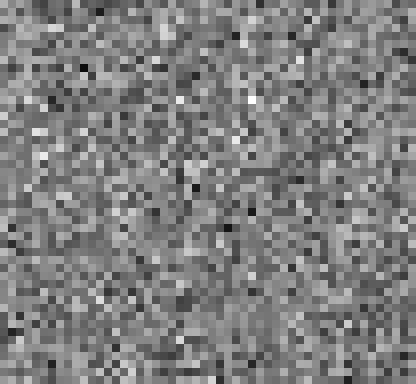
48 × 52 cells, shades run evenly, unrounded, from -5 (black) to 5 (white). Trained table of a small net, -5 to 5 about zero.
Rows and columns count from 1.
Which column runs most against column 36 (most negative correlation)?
34
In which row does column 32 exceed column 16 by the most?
13
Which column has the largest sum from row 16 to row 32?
5
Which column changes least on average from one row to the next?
29
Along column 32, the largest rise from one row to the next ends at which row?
28
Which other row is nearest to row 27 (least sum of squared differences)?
16
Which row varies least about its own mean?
36
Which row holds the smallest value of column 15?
44
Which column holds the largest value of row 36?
23
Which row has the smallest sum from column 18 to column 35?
47
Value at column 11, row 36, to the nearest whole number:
1
